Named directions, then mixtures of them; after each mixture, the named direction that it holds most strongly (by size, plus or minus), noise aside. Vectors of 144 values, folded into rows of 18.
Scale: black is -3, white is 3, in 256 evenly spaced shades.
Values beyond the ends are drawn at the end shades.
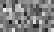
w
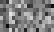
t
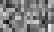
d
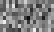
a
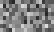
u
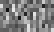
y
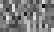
y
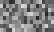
u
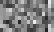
d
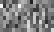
y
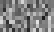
a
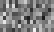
a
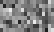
w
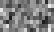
d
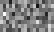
a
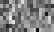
t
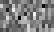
y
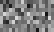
d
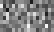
u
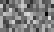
t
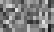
d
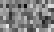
t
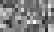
d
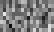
a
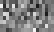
u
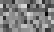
u
